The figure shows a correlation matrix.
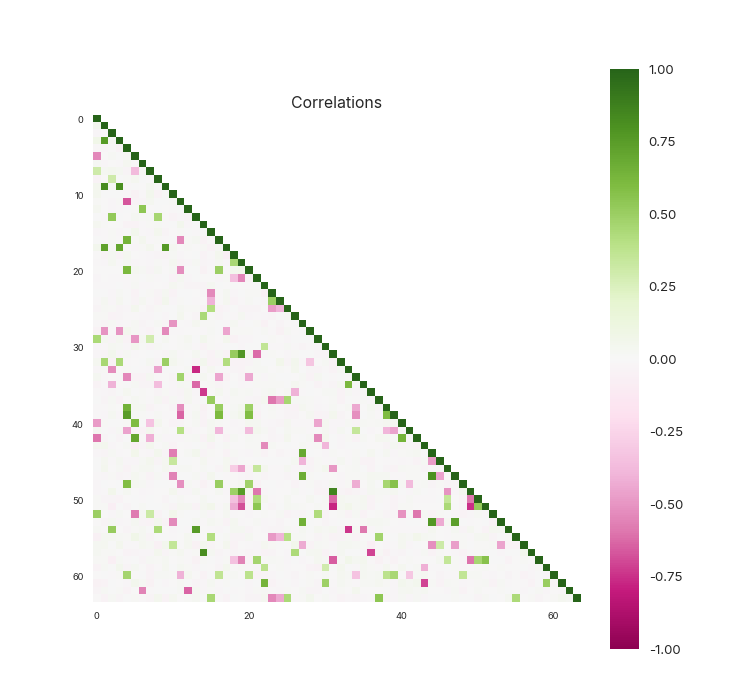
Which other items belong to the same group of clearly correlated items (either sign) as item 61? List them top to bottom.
22, 30, 43, 59
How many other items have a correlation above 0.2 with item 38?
6
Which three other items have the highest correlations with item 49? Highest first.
31, 19, 18
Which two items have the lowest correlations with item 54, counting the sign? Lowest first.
33, 35
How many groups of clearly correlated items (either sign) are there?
10
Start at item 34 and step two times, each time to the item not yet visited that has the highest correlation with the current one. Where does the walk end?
41
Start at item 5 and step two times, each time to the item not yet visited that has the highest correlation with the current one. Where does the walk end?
40
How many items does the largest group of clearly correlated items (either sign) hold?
10
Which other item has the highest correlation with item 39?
4
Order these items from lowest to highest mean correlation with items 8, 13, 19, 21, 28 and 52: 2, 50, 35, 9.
35, 9, 50, 2
